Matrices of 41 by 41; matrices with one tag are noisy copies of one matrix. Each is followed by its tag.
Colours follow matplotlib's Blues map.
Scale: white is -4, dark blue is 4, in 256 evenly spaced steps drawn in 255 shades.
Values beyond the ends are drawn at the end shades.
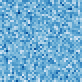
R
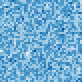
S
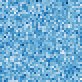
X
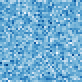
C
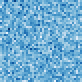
R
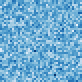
S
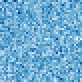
R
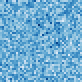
C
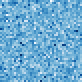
X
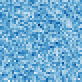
C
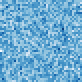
S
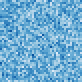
C
